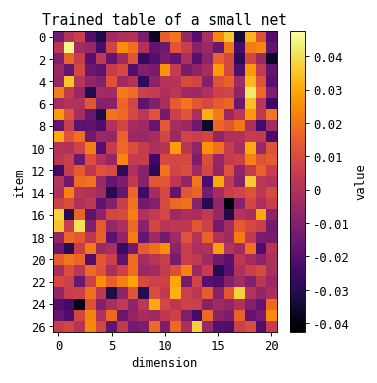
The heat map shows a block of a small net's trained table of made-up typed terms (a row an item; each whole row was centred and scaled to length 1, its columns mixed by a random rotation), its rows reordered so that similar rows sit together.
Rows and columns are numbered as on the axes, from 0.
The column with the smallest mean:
8
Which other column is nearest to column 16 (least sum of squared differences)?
15
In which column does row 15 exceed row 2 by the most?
20
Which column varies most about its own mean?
1
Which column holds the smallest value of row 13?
14
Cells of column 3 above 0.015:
7
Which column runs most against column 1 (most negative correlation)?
10
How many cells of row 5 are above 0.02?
3
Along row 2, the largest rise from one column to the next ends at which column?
18
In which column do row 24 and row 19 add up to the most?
9
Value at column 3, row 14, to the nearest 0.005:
0
